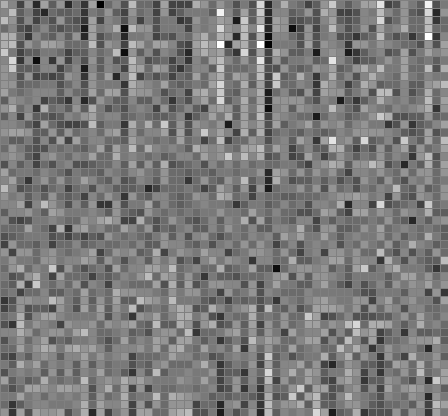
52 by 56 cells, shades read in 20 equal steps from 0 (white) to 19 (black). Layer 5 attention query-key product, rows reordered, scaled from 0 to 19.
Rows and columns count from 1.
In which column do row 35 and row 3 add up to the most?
30
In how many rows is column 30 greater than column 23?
26
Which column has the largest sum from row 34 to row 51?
33
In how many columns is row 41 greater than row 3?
20
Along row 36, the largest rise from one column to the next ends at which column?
4
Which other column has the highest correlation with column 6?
18
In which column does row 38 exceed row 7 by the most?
1
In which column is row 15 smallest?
48
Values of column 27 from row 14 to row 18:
8 7 10 9 11
